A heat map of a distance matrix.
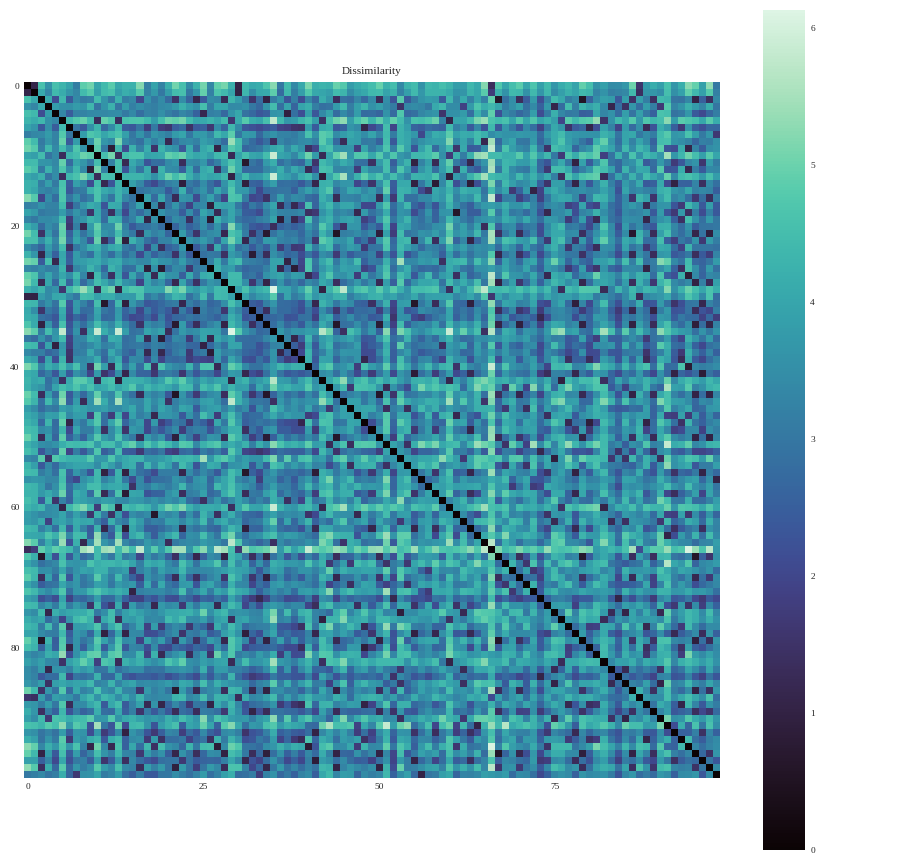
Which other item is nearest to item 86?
21
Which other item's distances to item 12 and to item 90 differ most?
9
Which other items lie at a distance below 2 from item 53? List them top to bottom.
3, 62, 75, 83, 85, 90
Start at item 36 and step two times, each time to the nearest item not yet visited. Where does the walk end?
26
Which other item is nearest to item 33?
73
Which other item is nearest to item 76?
42
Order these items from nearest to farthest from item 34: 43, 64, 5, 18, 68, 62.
68, 18, 43, 62, 64, 5
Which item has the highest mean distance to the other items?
66
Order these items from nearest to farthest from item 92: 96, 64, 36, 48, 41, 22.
41, 96, 22, 64, 36, 48
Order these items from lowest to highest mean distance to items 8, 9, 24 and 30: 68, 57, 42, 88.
88, 68, 57, 42
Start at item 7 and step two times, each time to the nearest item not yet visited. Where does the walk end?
56
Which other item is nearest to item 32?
24
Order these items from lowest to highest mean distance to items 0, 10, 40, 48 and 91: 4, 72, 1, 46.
1, 4, 46, 72
